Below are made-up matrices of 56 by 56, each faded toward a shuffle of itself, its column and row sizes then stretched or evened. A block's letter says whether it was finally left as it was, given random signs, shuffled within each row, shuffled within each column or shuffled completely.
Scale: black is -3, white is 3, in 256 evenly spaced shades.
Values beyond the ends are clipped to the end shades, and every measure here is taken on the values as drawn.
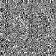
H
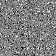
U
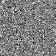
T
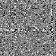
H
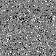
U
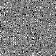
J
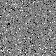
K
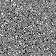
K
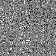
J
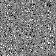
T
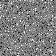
K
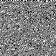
U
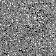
T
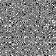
H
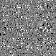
H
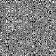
H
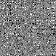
H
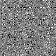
J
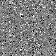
T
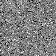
K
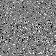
U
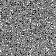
T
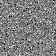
K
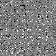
H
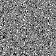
T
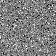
K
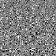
H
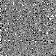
J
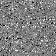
U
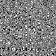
H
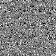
U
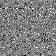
U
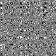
H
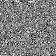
U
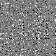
J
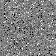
T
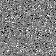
U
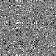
H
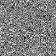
H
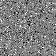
K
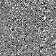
J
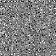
H
